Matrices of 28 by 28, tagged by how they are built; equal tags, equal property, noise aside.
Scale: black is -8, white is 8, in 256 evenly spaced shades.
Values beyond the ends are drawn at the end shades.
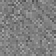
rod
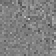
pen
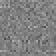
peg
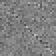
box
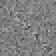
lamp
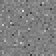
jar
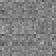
peg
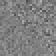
pen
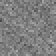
rod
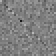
box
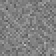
rod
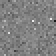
jar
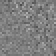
pen
